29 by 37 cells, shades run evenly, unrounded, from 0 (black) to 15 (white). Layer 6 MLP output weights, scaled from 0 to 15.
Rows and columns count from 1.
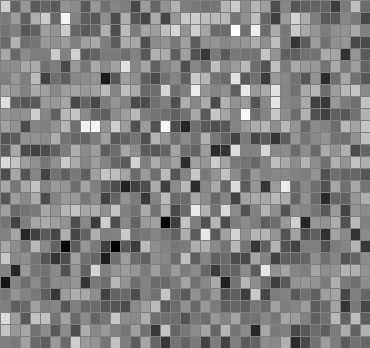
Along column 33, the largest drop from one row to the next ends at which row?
20
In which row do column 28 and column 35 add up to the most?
8
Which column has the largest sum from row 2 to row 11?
28
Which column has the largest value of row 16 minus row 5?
29
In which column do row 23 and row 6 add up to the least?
7
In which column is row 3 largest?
24
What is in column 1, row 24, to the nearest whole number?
1
